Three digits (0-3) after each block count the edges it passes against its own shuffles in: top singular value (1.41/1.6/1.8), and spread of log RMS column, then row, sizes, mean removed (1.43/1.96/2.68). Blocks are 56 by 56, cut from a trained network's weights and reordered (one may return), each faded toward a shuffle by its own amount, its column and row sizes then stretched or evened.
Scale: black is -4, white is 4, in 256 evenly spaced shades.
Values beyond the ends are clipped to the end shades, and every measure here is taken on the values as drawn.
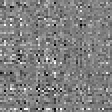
3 2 3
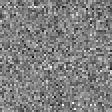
2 0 1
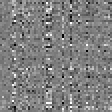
3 3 2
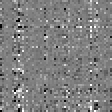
1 3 2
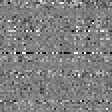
2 0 3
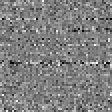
0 0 3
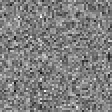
1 1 0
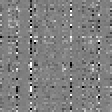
3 3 2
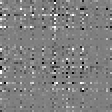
1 3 3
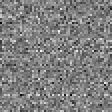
2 1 2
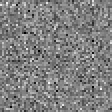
1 1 0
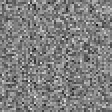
3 1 0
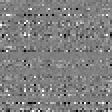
1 1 3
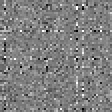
1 2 2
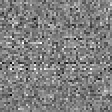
3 0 2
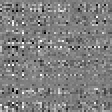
2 2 3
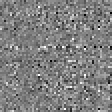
0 2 2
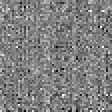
1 1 2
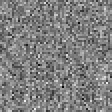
2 0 0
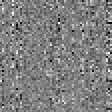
0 3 1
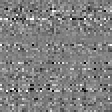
1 1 3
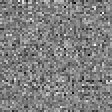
2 0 2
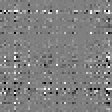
2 3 3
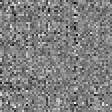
3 2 1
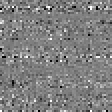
0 1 3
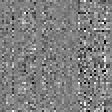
3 3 2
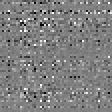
0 2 3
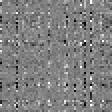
3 3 2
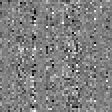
0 3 0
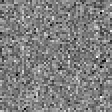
0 1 0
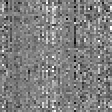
3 3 1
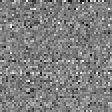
2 1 2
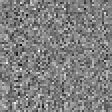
2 2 0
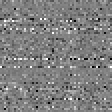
0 1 3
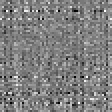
3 0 3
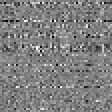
3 0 3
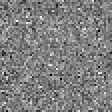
1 1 0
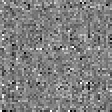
1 1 2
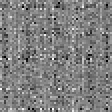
2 2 2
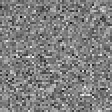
1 0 2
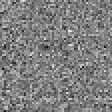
1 1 0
